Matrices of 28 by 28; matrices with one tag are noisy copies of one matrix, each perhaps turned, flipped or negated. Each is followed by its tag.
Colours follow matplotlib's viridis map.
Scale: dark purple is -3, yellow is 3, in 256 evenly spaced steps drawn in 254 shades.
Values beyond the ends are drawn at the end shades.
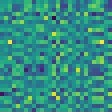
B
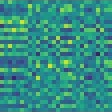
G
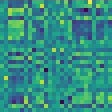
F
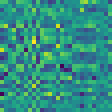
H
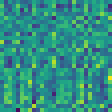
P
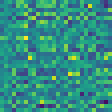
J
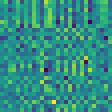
G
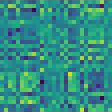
F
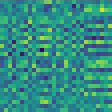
G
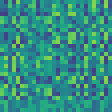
J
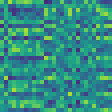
P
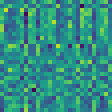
P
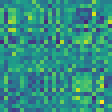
F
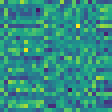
P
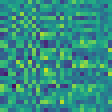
H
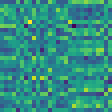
P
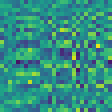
H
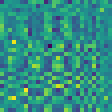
H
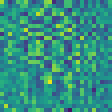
H
